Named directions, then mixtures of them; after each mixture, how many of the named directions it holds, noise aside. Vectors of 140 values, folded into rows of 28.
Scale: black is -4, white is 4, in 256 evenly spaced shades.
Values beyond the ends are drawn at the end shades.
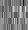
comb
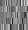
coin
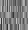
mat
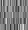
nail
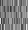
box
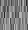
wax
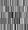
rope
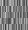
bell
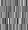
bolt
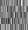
four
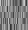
three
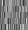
three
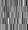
two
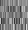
three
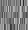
four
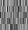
four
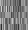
two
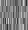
four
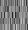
two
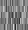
one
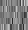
one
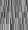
two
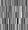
two
